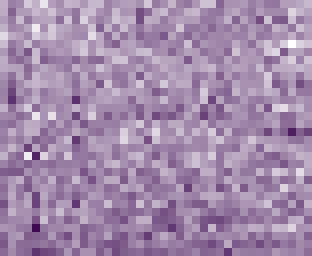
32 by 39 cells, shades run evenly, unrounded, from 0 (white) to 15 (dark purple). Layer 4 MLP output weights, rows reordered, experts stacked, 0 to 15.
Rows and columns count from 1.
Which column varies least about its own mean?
31
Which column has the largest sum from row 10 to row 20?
10
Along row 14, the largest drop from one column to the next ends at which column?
35
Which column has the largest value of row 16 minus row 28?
11
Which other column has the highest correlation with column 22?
26
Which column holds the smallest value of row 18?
16
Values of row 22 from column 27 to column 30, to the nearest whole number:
5 8 10 6
